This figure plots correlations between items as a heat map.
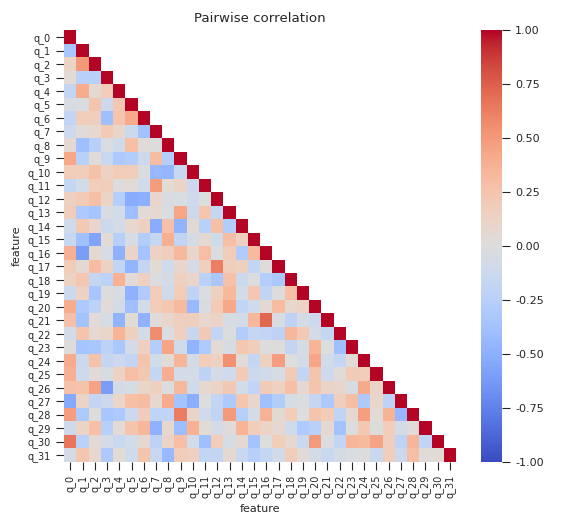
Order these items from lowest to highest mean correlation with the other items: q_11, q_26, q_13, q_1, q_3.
q_3, q_1, q_11, q_13, q_26
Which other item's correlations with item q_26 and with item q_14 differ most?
q_9
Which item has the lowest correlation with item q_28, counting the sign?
q_27
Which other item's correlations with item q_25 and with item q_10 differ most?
q_8
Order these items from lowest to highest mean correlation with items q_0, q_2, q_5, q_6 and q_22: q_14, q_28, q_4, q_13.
q_13, q_14, q_28, q_4
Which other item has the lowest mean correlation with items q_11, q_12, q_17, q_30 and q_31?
q_5
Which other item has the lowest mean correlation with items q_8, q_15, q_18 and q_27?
q_2
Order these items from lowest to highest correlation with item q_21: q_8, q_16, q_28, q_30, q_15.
q_30, q_8, q_28, q_15, q_16
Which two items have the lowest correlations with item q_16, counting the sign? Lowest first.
q_1, q_4
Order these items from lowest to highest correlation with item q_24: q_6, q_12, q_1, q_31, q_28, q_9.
q_1, q_31, q_12, q_6, q_9, q_28
